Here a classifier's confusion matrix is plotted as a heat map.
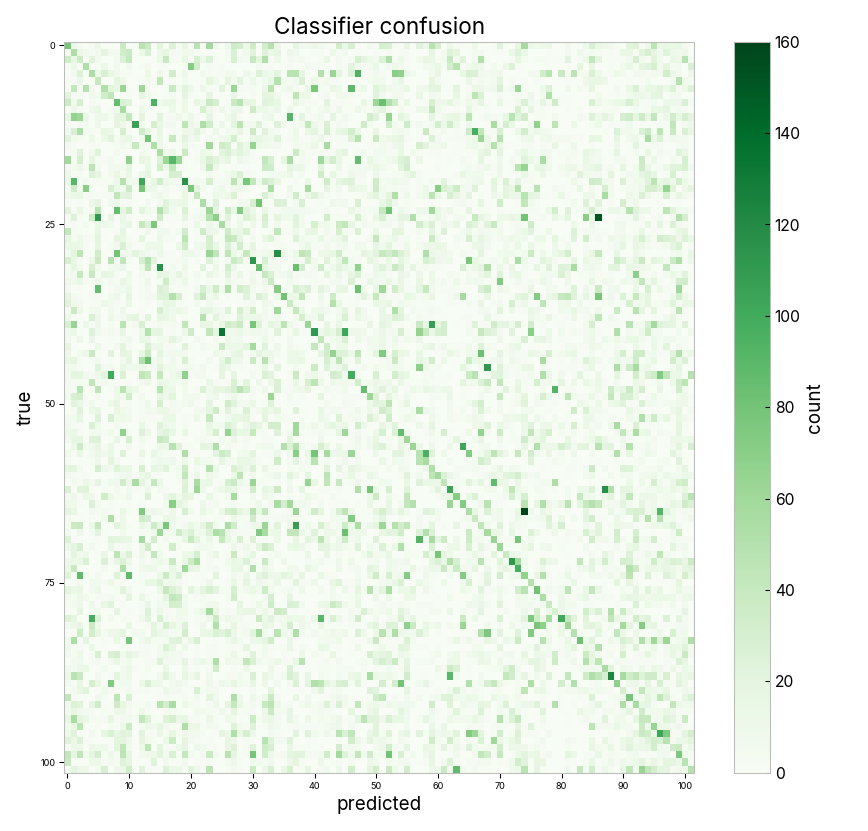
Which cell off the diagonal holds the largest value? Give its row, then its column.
65, 74
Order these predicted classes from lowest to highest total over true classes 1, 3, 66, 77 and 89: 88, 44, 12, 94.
88, 44, 12, 94
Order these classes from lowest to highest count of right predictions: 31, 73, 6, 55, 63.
6, 55, 63, 31, 73
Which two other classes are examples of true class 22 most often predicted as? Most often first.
31, 74
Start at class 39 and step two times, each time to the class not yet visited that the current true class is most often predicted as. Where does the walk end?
23
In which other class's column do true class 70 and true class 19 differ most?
12
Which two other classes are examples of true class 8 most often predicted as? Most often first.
14, 51
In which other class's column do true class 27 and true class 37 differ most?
34
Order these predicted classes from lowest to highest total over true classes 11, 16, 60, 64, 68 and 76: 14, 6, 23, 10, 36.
6, 14, 10, 23, 36
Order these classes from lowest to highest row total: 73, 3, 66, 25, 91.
3, 66, 91, 25, 73
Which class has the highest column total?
30
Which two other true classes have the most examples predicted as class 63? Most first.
101, 3
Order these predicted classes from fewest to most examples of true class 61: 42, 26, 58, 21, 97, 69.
97, 58, 26, 42, 21, 69
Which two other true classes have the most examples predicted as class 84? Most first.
24, 86
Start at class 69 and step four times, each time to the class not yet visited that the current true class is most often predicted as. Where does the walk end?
25
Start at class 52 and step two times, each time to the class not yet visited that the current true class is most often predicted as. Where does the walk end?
33
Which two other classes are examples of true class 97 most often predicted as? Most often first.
69, 32
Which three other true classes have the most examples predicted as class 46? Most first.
6, 66, 57
